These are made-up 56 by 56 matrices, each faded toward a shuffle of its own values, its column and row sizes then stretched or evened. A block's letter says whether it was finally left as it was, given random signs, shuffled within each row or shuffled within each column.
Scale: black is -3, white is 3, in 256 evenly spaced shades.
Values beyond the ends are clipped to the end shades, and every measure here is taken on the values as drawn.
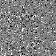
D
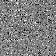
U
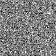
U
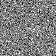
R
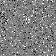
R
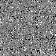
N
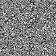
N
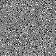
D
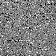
U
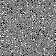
R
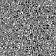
D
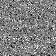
U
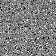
U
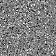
R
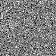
N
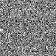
D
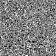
U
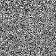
N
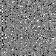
D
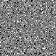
D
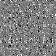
D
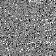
N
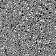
R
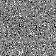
N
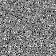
U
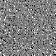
D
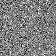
R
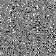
N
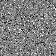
U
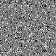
D
